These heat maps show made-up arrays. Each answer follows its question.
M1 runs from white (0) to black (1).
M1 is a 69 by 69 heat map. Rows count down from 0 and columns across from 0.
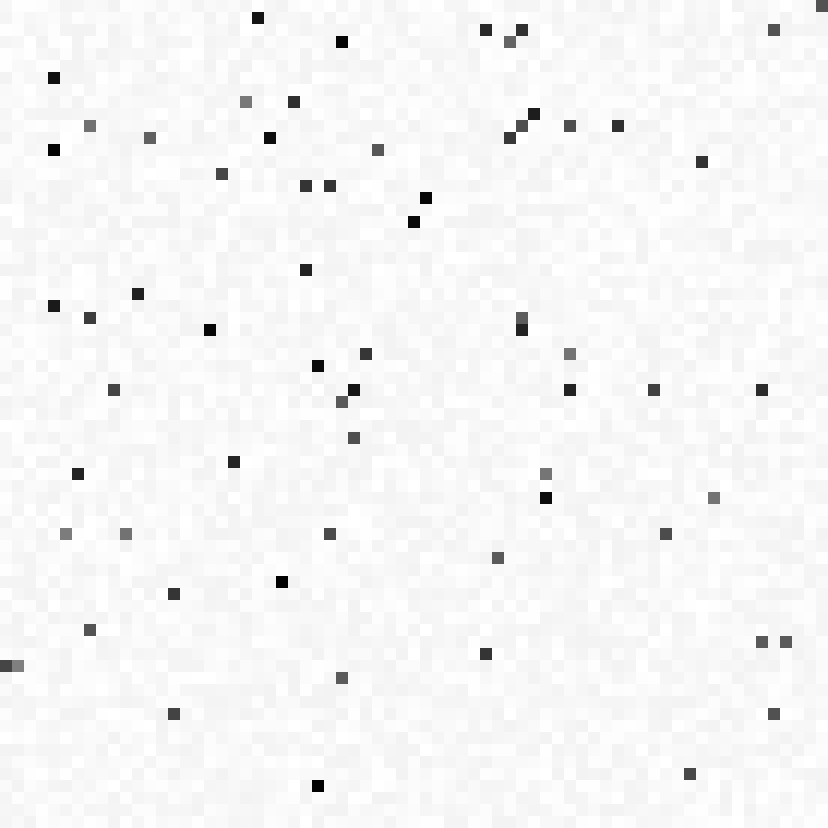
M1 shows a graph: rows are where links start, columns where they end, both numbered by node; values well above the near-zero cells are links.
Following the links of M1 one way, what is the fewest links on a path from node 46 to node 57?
4
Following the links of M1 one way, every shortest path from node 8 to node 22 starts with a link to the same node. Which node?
node 24
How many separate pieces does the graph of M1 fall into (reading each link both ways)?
12
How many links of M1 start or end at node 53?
2
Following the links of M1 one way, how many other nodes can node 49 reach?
3
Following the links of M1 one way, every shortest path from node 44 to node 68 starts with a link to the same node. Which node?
node 55
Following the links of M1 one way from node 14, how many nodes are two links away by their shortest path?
1
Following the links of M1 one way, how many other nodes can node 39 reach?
3
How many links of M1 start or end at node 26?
4
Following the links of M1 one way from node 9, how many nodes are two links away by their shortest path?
4
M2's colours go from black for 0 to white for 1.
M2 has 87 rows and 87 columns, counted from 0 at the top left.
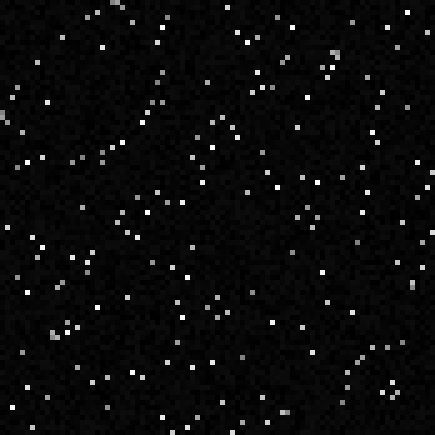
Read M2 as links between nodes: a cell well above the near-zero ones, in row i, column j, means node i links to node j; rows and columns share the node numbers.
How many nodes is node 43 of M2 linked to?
2
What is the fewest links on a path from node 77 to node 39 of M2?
4
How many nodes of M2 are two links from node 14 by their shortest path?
4
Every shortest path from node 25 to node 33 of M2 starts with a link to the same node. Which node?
node 59
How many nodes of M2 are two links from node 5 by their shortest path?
5
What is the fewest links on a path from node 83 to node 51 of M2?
3
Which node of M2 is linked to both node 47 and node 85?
node 6
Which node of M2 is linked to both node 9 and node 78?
node 79
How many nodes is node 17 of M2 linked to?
3
